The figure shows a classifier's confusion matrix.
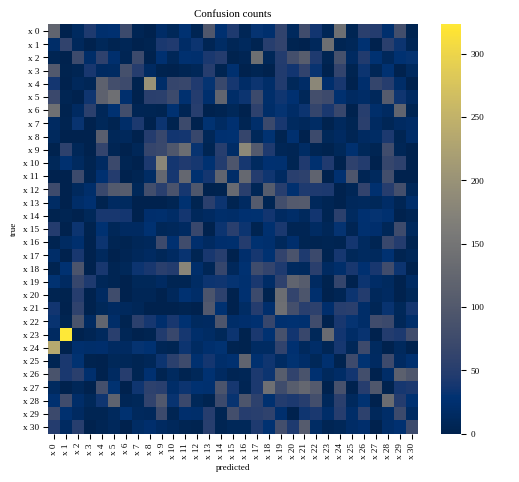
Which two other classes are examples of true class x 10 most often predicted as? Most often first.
x 9, x 15
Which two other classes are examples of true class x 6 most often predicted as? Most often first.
x 0, x 29
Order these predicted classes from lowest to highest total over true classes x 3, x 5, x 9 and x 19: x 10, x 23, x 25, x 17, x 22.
x 25, x 23, x 22, x 10, x 17
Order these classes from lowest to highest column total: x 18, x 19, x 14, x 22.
x 18, x 14, x 22, x 19
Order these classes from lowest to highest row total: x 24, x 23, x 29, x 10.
x 24, x 29, x 10, x 23
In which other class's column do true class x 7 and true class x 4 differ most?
x 8
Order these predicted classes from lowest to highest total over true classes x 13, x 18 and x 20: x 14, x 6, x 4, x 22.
x 6, x 4, x 22, x 14
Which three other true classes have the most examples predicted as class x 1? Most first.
x 23, x 28, x 9
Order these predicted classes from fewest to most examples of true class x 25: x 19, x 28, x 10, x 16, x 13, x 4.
x 4, x 19, x 13, x 10, x 28, x 16
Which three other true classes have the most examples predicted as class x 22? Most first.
x 4, x 11, x 27
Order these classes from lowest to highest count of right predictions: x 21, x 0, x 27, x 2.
x 21, x 2, x 27, x 0
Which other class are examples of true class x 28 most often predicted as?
x 5
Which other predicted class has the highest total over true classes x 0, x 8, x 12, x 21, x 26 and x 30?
x 19
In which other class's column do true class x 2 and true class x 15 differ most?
x 17
